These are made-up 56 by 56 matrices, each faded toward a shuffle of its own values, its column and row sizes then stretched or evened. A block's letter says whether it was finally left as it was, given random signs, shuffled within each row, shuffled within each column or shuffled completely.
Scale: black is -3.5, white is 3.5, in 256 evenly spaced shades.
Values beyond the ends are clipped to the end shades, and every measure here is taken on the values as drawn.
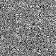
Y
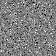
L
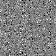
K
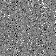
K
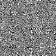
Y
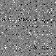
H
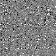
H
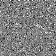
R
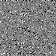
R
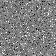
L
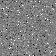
L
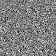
R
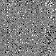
Y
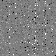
K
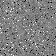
L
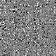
Y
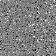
K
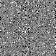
Y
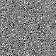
K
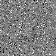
K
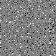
K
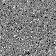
L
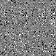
Y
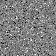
L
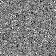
L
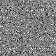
R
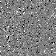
K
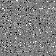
Y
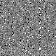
K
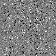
K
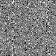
K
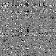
H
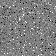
L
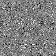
R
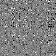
H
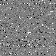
R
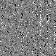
K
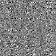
Y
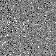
K
